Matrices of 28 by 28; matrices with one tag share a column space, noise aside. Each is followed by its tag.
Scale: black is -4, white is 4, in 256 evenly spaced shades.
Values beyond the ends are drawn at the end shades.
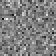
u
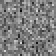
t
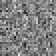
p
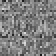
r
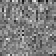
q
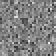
t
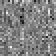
q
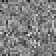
r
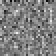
q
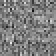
t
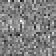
r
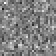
t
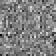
r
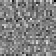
u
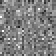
q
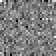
u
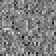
p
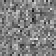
q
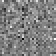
q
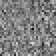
p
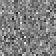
p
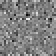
u
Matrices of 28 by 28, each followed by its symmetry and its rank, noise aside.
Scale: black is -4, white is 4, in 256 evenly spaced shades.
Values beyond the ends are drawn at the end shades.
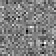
antisymmetric, rank eight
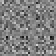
no symmetry, rank four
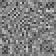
symmetric, rank six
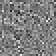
no symmetry, rank eight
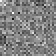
symmetric, rank six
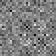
symmetric, rank four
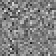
no symmetry, rank six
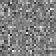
no symmetry, rank six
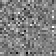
antisymmetric, rank eight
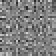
antisymmetric, rank four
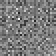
symmetric, rank eight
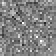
symmetric, rank eight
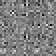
no symmetry, rank six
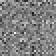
no symmetry, rank eight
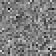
symmetric, rank eight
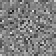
symmetric, rank eight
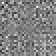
symmetric, rank four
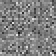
antisymmetric, rank eight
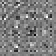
symmetric, rank four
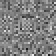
no symmetry, rank six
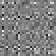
no symmetry, rank four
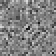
symmetric, rank eight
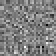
antisymmetric, rank four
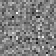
antisymmetric, rank six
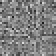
antisymmetric, rank eight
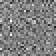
no symmetry, rank six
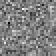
antisymmetric, rank eight
